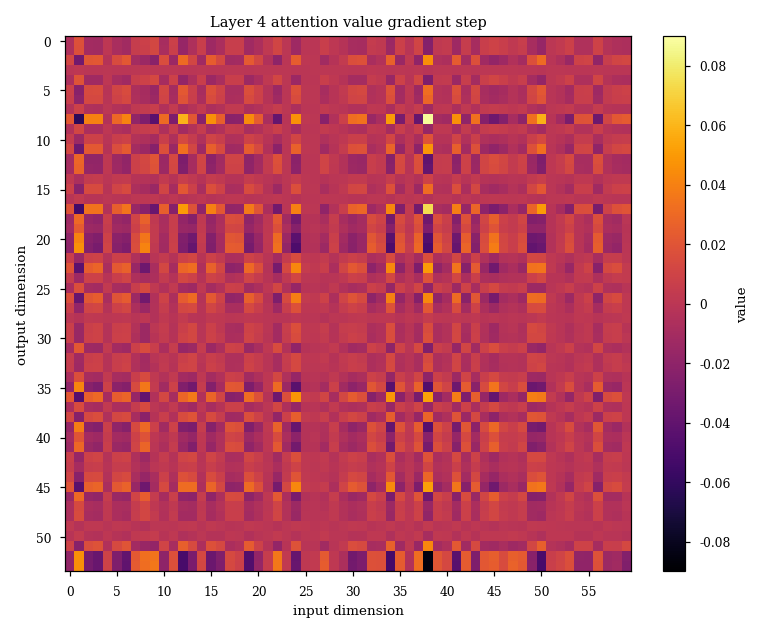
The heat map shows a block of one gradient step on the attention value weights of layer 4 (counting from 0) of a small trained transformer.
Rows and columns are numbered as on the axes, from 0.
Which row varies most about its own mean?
8
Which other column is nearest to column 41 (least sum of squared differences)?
19
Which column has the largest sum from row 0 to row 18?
38
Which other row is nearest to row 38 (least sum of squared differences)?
44
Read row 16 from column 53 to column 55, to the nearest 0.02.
0 0 0
